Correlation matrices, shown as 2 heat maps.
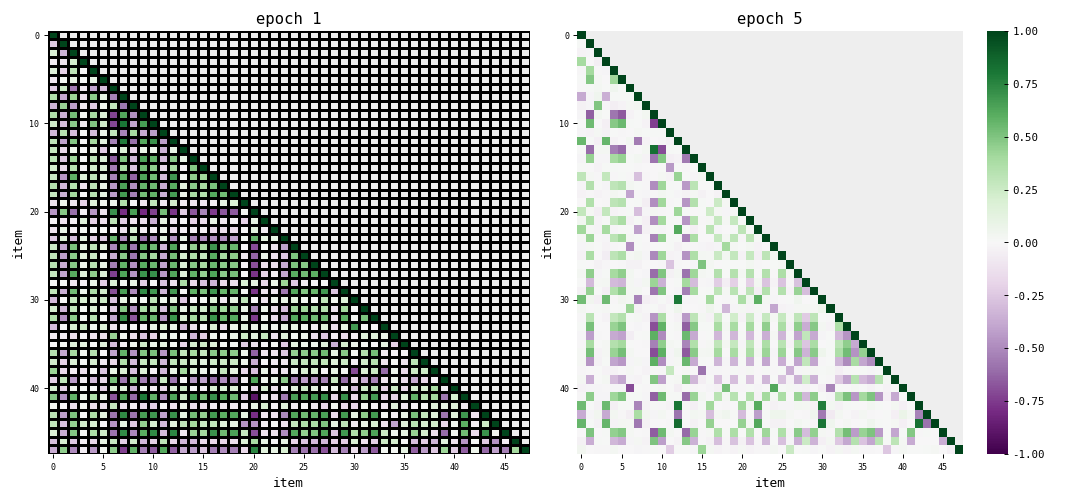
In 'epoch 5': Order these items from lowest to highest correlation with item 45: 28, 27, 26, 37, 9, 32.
9, 37, 28, 26, 32, 27
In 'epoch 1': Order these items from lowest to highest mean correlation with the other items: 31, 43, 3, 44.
3, 44, 31, 43
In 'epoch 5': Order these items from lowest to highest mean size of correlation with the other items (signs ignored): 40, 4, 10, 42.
40, 42, 4, 10
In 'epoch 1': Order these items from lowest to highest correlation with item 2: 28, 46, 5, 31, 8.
8, 46, 28, 5, 31
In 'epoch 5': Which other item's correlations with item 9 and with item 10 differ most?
13
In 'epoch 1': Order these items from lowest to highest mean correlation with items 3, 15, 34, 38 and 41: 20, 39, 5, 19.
20, 39, 19, 5
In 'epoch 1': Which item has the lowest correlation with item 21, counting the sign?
10
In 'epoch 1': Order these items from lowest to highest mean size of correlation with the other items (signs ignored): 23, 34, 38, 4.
34, 38, 4, 23
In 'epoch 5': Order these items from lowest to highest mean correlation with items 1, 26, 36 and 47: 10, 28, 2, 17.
28, 2, 17, 10
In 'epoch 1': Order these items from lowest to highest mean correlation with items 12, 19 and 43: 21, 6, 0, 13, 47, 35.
47, 6, 21, 35, 13, 0
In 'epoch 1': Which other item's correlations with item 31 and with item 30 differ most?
38
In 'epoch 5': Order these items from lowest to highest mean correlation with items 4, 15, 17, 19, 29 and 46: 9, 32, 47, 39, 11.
9, 39, 11, 47, 32
